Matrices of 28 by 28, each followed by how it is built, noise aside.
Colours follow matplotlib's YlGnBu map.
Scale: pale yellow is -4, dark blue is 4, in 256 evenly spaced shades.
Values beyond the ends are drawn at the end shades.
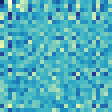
low rank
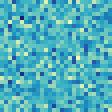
repeating rows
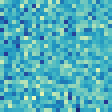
noise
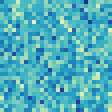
noise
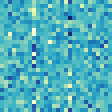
uneven columns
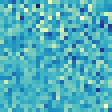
upper triangular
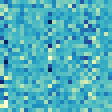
uneven columns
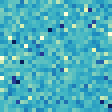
sparse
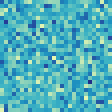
noise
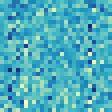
uneven columns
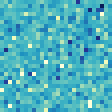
sparse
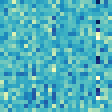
uneven columns
